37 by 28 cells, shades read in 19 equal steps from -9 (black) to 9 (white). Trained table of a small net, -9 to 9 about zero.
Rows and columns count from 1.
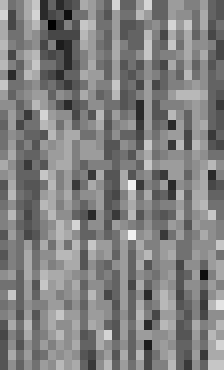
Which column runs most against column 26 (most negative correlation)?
28
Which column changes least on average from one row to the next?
3
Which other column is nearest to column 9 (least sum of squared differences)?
8
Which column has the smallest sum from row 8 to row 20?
18
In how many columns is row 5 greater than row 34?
11
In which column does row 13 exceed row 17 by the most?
6
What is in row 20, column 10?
-1
